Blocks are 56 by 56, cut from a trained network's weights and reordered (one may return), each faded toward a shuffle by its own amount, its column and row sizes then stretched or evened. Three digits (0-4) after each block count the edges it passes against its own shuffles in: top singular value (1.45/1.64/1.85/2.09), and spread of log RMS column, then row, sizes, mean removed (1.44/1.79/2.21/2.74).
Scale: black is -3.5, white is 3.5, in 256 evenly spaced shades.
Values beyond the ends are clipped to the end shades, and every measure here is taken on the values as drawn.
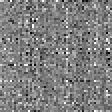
0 2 3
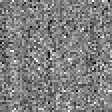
0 0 1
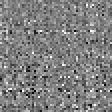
0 2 3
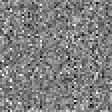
0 3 0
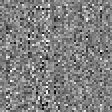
1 3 0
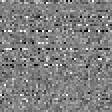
1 1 4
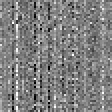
4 4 0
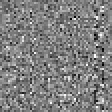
2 3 1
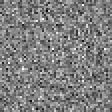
1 0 0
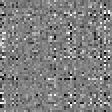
4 4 3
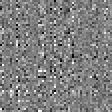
2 4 2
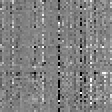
4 4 2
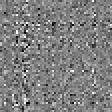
1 4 2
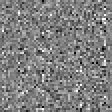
0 3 1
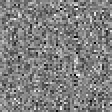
0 2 0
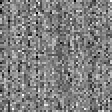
2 2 0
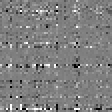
2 3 4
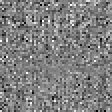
0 1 3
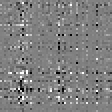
1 4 4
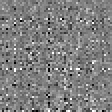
1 3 3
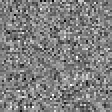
1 1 1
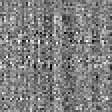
3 0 3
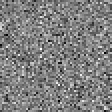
1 2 0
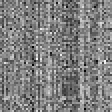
4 1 0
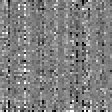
3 4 3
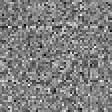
3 0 0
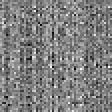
4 1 3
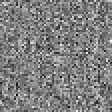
2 0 0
